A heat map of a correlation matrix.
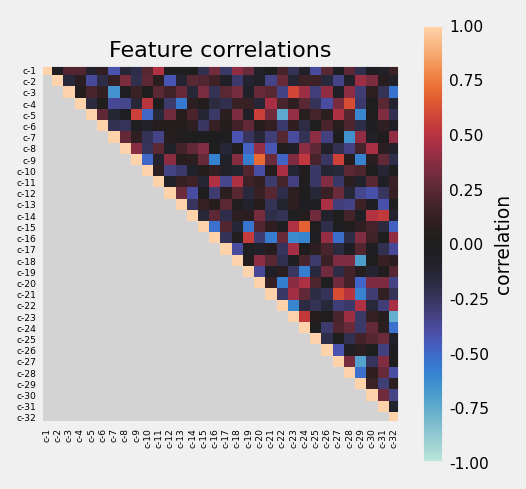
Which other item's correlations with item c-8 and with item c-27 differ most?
c-21
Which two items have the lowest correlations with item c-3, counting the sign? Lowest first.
c-7, c-32
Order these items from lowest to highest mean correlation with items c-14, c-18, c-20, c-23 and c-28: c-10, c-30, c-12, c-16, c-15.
c-16, c-10, c-12, c-15, c-30
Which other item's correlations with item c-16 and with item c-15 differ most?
c-24
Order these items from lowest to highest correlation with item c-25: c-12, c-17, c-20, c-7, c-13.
c-12, c-13, c-17, c-20, c-7
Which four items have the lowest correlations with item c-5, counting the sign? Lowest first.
c-22, c-29, c-10, c-2
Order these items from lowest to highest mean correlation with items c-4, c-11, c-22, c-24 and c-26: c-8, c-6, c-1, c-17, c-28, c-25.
c-25, c-17, c-6, c-8, c-28, c-1
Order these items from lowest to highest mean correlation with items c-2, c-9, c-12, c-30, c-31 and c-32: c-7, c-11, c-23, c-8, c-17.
c-17, c-23, c-11, c-7, c-8
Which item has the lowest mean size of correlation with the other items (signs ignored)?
c-6
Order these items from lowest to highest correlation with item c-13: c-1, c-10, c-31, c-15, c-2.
c-31, c-10, c-2, c-1, c-15
